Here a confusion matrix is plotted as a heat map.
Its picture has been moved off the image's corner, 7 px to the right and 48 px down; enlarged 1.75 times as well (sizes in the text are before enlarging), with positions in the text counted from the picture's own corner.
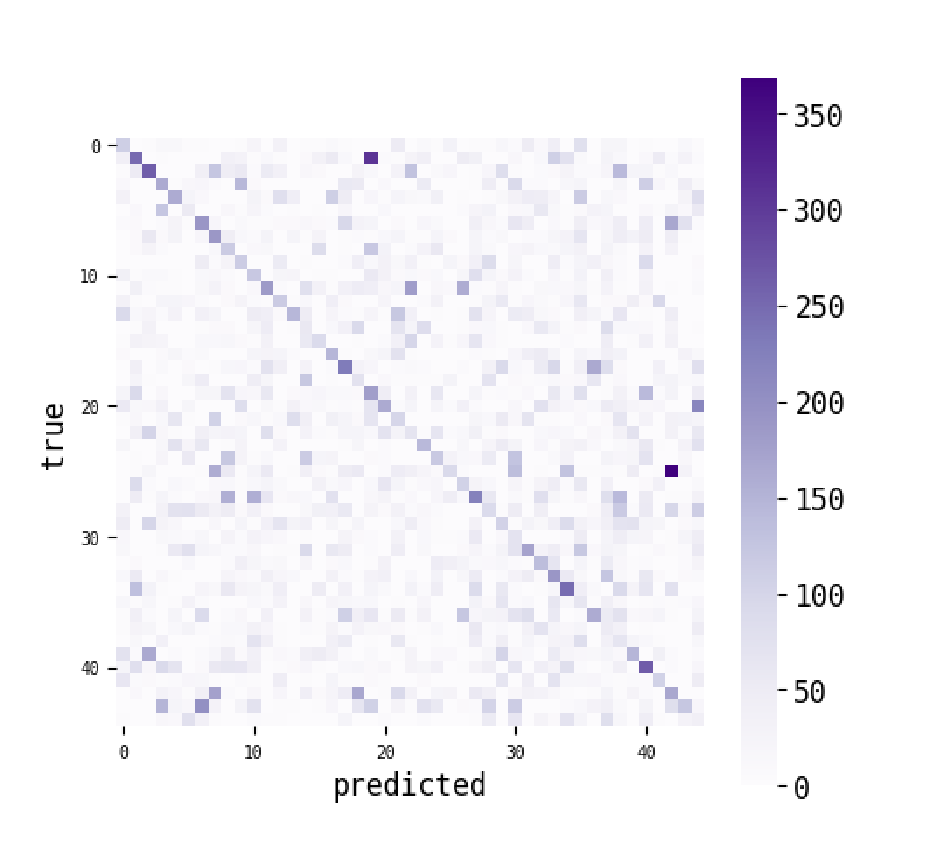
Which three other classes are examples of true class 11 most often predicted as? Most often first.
22, 26, 14
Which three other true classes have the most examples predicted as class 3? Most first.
43, 5, 40
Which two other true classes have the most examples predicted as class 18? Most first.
42, 14
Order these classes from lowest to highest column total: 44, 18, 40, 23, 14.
23, 18, 14, 44, 40
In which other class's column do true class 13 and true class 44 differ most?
21
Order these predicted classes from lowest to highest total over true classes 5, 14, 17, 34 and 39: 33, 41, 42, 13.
13, 41, 42, 33
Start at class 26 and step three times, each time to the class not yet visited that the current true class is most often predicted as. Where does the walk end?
40
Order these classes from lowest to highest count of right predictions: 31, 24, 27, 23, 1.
24, 23, 31, 27, 1
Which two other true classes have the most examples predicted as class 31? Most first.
36, 21
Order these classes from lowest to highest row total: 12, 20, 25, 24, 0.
0, 12, 24, 20, 25
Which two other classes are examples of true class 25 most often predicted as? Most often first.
42, 7
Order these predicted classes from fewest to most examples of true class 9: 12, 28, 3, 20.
3, 20, 12, 28
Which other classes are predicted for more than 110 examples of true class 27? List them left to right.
8, 10, 38
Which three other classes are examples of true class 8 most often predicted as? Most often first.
19, 15, 24
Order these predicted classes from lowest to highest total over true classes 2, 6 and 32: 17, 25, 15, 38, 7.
15, 25, 17, 7, 38
